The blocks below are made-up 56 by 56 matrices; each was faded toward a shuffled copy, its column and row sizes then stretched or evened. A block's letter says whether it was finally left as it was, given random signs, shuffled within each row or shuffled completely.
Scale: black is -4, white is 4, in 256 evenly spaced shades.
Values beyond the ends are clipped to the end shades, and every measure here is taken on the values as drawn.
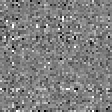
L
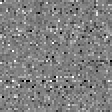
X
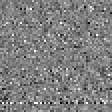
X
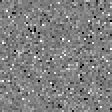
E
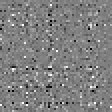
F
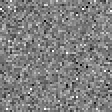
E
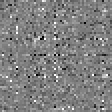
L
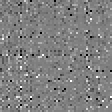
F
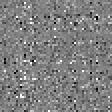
L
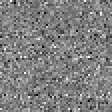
X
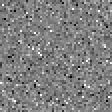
E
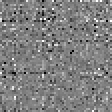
F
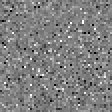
E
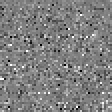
X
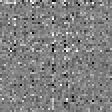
L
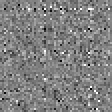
L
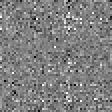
L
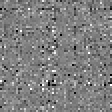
L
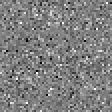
X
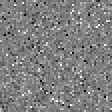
E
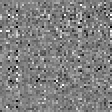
F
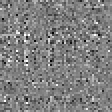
F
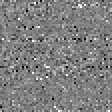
X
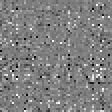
F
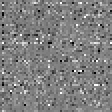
L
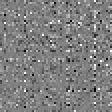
F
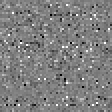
X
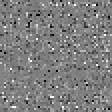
L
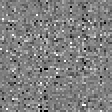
F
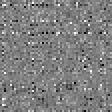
F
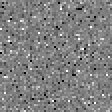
E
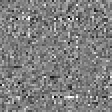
L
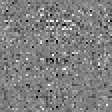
F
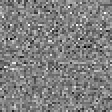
X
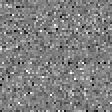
X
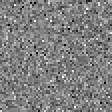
E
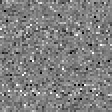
X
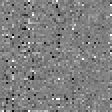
F
